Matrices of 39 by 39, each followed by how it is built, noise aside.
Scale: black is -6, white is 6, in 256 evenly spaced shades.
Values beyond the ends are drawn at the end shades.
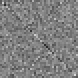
diagonal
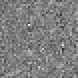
uneven columns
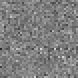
uneven rows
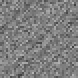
Hankel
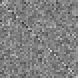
diagonal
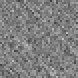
Toeplitz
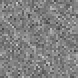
Toeplitz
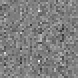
uneven columns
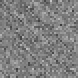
Toeplitz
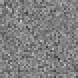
diagonal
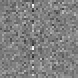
uneven columns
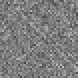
Toeplitz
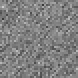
Hankel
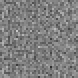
repeating rows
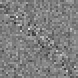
banded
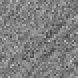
Hankel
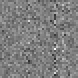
uneven columns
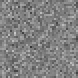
repeating rows
